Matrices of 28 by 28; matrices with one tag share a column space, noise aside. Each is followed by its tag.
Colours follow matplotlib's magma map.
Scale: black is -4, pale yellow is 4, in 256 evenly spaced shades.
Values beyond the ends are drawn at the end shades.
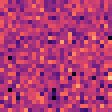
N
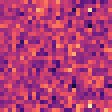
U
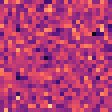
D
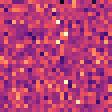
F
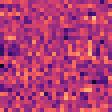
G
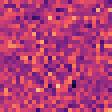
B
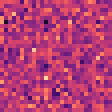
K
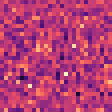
G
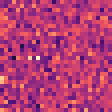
B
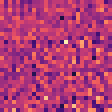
N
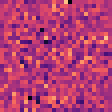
N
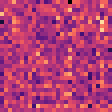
K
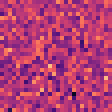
G
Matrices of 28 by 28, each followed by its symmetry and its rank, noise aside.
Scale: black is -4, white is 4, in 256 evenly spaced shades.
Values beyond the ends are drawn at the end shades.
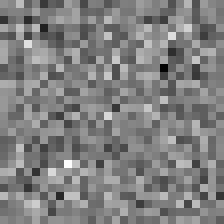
antisymmetric, rank eight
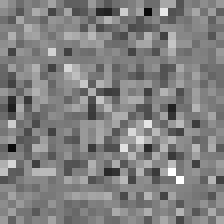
symmetric, rank six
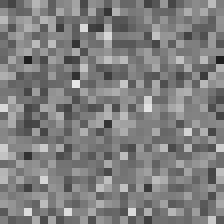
no symmetry, rank eight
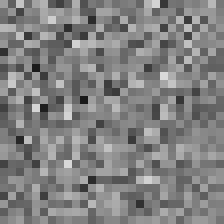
no symmetry, rank eight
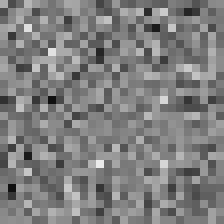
symmetric, rank six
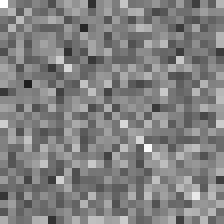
symmetric, rank eight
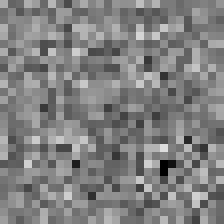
symmetric, rank six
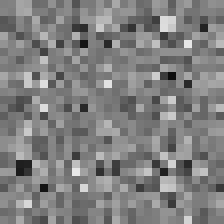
antisymmetric, rank four
